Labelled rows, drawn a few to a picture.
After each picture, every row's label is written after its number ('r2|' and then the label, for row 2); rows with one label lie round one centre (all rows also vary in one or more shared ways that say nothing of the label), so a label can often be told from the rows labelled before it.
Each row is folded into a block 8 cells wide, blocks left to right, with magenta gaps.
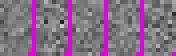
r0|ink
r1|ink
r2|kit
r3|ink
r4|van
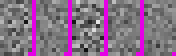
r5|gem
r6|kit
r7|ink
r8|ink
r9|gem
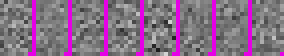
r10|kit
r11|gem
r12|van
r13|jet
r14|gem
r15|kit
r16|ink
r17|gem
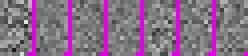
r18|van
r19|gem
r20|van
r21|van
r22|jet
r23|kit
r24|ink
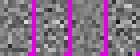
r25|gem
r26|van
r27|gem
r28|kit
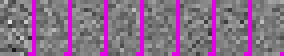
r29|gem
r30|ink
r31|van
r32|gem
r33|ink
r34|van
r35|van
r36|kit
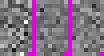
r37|van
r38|ink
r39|jet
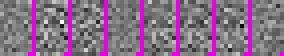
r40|kit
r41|kit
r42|gem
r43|jet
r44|gem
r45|gem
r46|jet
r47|van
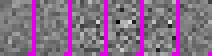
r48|gem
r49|gem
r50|gem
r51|van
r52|jet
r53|gem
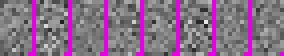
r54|gem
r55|jet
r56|kit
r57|van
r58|ink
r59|kit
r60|van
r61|ink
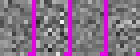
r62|van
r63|van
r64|kit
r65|van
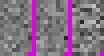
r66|jet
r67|jet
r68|van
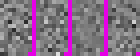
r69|van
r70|van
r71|kit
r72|jet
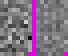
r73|gem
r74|gem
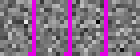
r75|kit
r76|kit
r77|jet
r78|ink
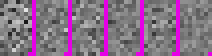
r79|gem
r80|kit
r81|kit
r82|van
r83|van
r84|ink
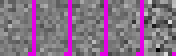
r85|van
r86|jet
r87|kit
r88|gem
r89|van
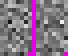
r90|ink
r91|gem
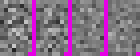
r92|ink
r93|ink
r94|jet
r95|van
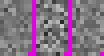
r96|ink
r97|jet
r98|gem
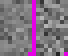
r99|ink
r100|kit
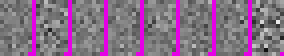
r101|ink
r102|jet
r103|ink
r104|van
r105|ink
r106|van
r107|ink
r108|ink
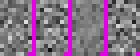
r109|gem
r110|ink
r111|ink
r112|jet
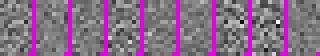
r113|jet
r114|kit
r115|van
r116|kit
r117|van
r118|gem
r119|ink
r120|van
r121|van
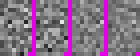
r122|gem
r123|ink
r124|ink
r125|kit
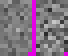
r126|ink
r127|van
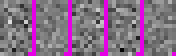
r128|jet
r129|jet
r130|gem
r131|jet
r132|kit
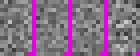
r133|gem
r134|jet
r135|gem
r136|jet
